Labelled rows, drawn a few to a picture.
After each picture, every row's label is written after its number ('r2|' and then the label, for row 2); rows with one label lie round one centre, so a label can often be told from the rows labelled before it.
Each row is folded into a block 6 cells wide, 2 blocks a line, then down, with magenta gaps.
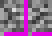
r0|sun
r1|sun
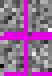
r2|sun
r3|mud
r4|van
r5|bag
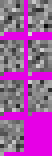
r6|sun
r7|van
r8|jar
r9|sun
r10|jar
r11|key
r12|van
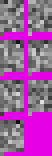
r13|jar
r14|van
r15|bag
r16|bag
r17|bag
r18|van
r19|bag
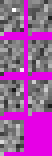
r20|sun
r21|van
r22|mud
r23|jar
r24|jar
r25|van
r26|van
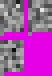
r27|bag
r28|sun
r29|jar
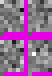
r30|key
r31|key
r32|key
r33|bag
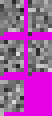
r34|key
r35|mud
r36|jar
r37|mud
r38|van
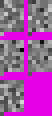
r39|sun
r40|jar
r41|key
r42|key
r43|jar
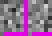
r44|jar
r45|van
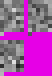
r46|sun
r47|mud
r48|van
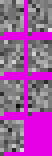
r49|key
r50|mud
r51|van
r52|bag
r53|van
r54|bag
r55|mud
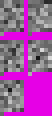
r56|sun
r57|bag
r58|jar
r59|sun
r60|bag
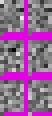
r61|key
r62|key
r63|jar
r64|jar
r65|jar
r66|sun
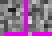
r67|jar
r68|van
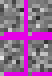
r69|key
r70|sun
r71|sun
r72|bag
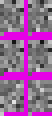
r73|key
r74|key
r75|key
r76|key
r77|van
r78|sun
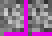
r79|bag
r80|bag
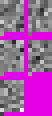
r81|van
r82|jar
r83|key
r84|sun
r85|mud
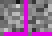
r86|bag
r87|jar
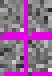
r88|mud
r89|key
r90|van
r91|mud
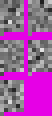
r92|jar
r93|key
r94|mud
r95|sun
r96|jar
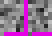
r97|van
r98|jar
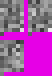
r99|mud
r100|mud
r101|bag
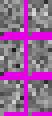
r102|mud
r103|bag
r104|jar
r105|key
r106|van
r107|bag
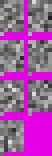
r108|sun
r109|van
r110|van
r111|key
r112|sun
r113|bag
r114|jar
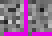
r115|jar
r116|jar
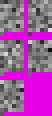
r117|jar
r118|mud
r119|bag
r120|key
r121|key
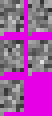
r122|van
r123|key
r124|bag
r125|van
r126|van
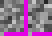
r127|sun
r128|van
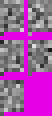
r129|mud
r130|sun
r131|mud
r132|key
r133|bag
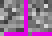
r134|sun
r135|bag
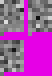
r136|key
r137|sun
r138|jar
